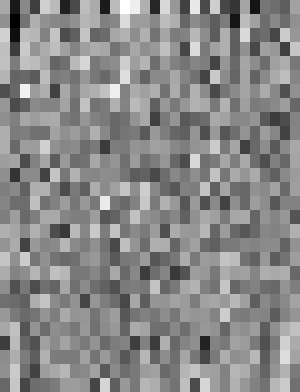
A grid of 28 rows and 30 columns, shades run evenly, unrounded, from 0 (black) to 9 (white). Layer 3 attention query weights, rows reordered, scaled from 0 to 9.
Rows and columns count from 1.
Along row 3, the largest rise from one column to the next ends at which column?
3
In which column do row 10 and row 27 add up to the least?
4
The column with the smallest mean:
2
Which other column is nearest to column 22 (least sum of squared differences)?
6
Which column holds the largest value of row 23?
23
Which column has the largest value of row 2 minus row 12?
13
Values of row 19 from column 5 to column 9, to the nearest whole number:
5 4 4 4 5
